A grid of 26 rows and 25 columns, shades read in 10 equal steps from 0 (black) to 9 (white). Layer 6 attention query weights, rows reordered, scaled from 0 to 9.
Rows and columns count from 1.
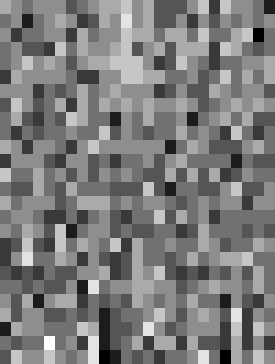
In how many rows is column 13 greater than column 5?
14
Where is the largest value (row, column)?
25, 5
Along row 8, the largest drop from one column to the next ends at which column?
7
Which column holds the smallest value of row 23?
10
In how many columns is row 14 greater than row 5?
7
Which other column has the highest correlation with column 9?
24
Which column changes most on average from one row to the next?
8
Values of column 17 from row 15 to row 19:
3 6 2 4 4
